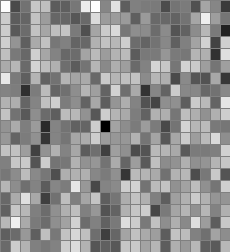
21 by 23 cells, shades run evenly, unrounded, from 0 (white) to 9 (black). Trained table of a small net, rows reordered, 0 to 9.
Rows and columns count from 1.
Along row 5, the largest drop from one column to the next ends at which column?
23
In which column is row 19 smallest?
2
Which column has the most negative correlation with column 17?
10
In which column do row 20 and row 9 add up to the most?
11
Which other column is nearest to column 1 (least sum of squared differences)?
12
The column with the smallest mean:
1
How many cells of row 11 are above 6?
3
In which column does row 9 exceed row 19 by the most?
16
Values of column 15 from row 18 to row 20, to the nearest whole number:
2 5 3
